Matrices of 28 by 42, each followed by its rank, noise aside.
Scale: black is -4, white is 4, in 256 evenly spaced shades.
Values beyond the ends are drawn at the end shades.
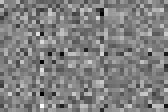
four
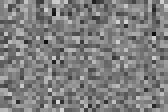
seven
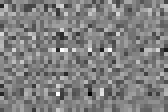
five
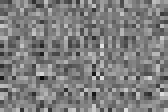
four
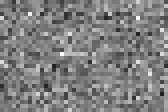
six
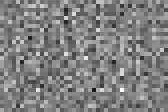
six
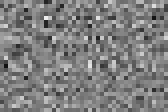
five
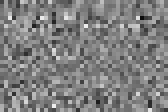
seven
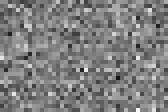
seven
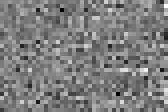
six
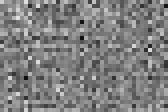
six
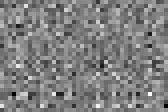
four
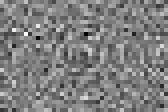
seven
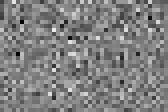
seven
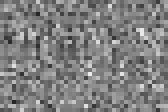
seven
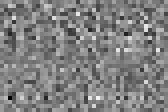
six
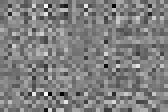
four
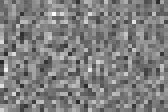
six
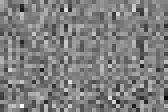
seven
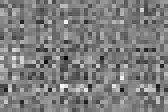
four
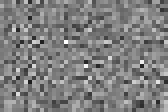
four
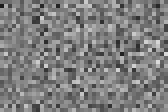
seven
